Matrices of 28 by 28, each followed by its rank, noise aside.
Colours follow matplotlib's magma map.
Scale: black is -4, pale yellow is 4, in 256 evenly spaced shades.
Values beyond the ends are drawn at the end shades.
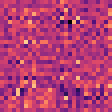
six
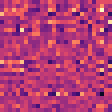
four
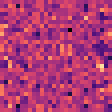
six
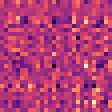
four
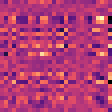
two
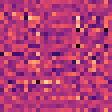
four
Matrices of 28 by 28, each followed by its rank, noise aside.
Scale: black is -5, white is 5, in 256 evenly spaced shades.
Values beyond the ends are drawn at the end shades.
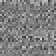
five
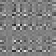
two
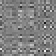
three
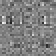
four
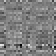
two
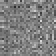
four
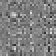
four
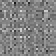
five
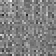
four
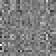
four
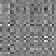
two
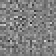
four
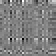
two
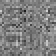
four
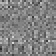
five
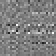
two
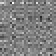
four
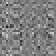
three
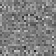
five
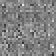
five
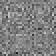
four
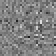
five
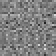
five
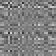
two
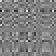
two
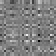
two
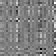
two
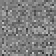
five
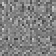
five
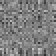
four
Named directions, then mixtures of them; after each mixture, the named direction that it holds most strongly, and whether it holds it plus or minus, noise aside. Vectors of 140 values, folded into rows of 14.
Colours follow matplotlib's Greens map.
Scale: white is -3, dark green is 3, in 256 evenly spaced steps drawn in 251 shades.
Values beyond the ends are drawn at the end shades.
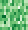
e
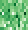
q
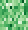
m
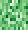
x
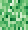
x, plus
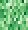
m, plus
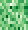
x, plus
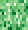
q, minus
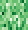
m, plus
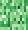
e, minus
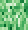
m, plus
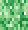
m, minus
